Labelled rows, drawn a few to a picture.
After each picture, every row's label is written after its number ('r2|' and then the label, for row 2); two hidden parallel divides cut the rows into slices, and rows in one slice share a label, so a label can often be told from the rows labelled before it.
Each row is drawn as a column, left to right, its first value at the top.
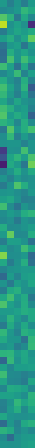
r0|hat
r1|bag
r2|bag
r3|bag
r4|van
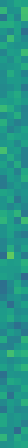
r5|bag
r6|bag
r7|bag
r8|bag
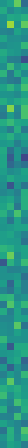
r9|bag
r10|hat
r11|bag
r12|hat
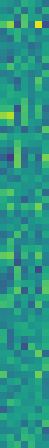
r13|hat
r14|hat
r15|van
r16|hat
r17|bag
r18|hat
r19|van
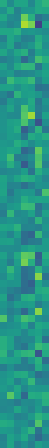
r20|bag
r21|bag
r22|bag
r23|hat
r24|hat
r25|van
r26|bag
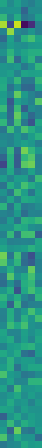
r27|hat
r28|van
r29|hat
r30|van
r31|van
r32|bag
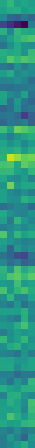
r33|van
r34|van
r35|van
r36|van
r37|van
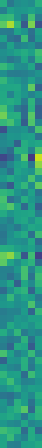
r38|hat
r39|hat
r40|bag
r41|van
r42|hat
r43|van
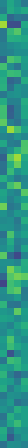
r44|hat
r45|van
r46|van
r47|bag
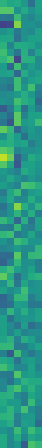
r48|van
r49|van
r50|hat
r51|bag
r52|bag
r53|bag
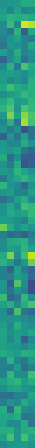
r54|bag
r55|hat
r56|bag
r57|hat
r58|hat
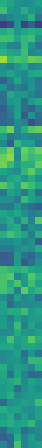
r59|van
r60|van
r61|bag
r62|van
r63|van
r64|van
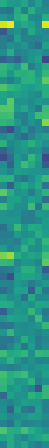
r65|hat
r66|hat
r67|bag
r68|bag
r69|bag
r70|bag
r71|hat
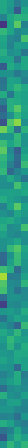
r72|van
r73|bag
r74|hat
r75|bag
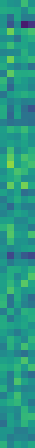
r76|bag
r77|van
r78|bag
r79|van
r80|van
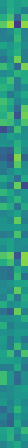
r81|hat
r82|hat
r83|van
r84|hat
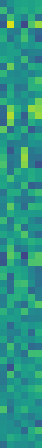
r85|van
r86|hat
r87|bag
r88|van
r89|hat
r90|hat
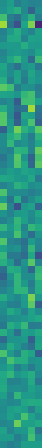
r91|hat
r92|bag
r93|van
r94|bag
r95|hat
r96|van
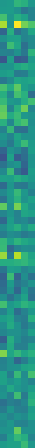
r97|hat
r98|bag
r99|hat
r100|hat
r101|bag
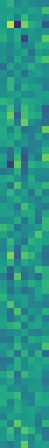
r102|bag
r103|hat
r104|van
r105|hat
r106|bag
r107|bag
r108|van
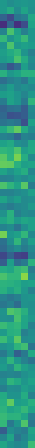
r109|van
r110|van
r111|van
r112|van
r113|bag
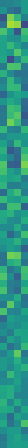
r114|van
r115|hat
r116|hat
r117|van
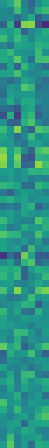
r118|van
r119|bag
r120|van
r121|hat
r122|hat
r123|van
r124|van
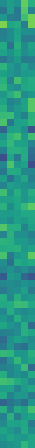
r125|hat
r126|bag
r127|bag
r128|bag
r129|hat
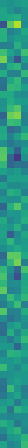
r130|van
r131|hat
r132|hat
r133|bag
